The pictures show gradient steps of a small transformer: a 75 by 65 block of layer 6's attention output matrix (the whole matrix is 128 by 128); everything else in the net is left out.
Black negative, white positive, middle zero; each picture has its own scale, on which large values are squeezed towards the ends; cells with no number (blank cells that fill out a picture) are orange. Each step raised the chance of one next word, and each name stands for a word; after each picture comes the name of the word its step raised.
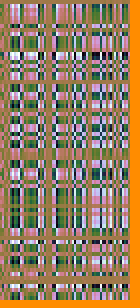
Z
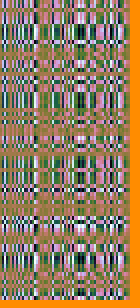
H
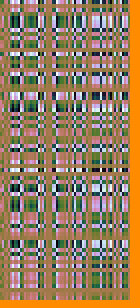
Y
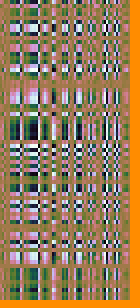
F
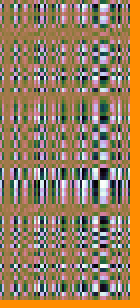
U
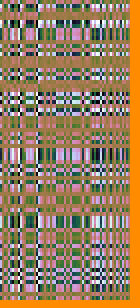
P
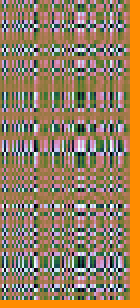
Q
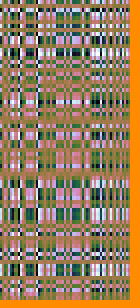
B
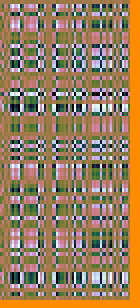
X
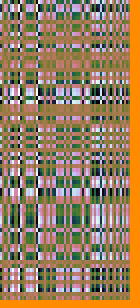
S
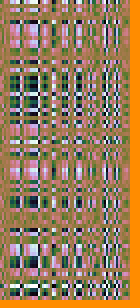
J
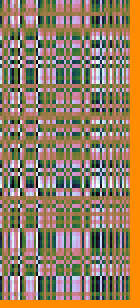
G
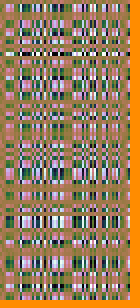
Z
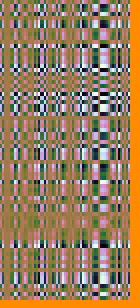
X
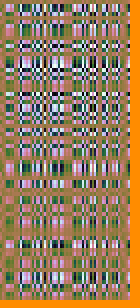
X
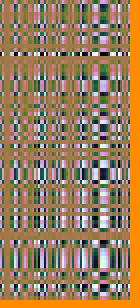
Z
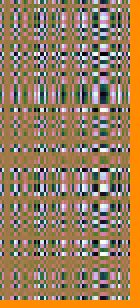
Y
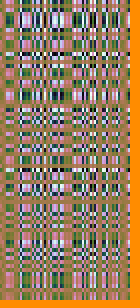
Y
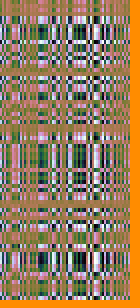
H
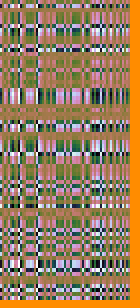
Q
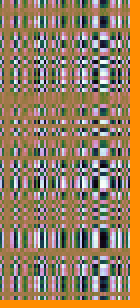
G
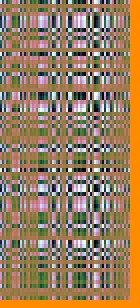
Y
